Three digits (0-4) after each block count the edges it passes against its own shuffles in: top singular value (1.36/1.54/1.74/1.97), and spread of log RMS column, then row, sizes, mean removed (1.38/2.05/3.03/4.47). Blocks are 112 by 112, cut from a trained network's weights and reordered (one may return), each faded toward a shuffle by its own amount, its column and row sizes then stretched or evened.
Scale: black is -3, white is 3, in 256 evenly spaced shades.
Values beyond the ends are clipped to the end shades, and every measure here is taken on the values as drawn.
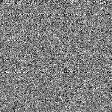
2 0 2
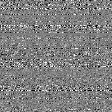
1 1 4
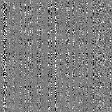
2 4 2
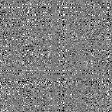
2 3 3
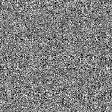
2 0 2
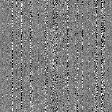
2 4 0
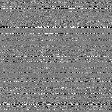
2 0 4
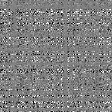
0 3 4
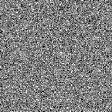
3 1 1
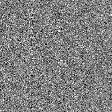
2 1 0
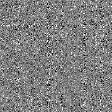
1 3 1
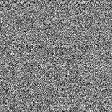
4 0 1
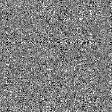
2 2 2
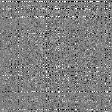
3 3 3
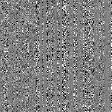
0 4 2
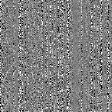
0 4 1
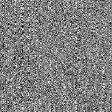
3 3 0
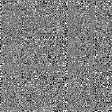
1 3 3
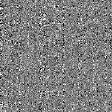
1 3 2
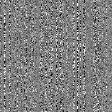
2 4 0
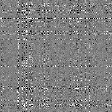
3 3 3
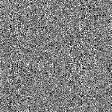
2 2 1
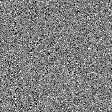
0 1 0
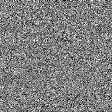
3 0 2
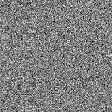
4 0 0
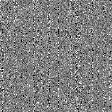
1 3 0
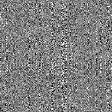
4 3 1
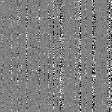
3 4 2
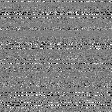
1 0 4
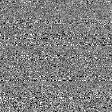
0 1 3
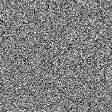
2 1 0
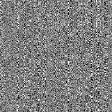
4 3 0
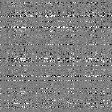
1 3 4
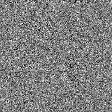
0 1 1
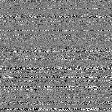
2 1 4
